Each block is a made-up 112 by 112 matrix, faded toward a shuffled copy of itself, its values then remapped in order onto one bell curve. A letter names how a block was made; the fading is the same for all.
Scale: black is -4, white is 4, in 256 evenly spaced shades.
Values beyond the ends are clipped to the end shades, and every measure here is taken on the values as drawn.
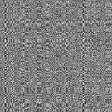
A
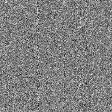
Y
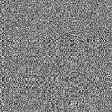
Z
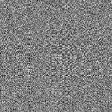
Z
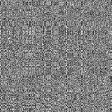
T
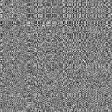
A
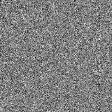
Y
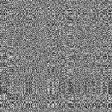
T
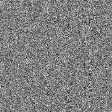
Y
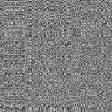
T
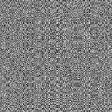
A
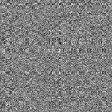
T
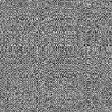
T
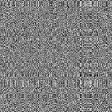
A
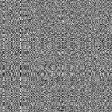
A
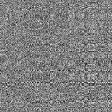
Z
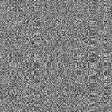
T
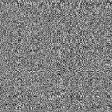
Z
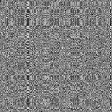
A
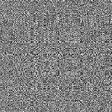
Z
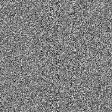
Y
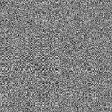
Z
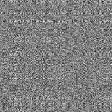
Z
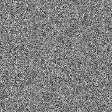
Y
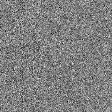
Y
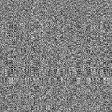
Z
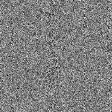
Y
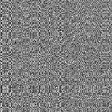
A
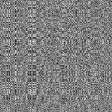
A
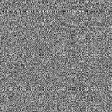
Z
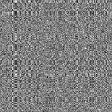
A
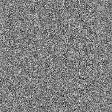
Y
